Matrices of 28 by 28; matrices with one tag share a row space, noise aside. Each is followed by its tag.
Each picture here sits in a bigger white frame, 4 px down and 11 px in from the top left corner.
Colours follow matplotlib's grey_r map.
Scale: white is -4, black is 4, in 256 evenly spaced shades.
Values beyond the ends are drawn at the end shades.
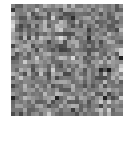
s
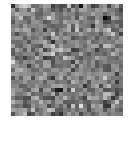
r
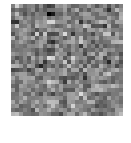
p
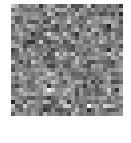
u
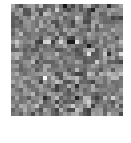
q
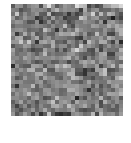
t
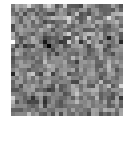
u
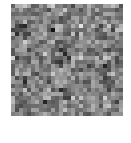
r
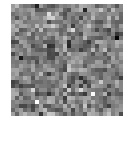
p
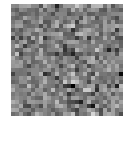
q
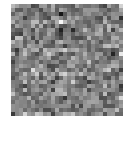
s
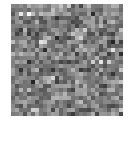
t
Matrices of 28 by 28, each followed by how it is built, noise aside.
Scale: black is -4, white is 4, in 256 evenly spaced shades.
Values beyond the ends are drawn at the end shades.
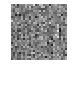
blocks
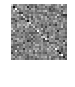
diagonal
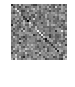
diagonal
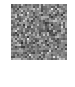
noise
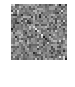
diagonal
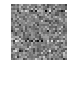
uneven rows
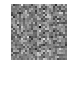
repeating rows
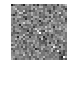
diagonal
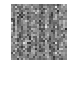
blocks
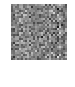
repeating rows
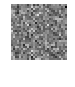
repeating rows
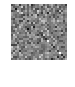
diagonal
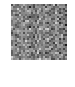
repeating rows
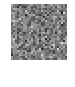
repeating rows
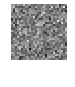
noise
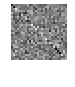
diagonal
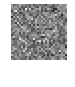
noise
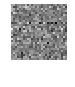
uneven rows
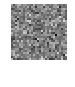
noise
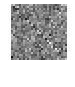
diagonal
